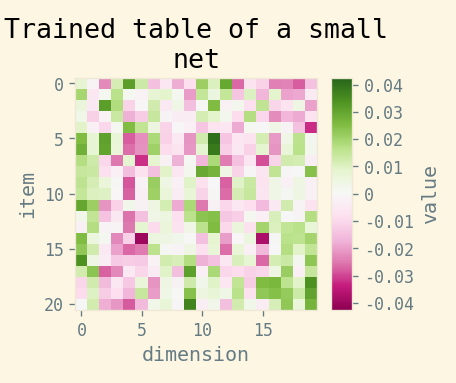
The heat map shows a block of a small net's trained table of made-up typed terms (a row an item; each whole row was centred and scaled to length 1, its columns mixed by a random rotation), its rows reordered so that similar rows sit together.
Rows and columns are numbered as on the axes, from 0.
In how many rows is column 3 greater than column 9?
7
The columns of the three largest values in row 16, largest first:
0, 19, 9
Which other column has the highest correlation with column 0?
6
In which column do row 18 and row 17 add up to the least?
2
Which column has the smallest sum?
4
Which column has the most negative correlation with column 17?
3
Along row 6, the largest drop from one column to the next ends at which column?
12
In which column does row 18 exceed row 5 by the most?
16
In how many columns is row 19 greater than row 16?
13
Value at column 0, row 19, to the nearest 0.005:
-0.01
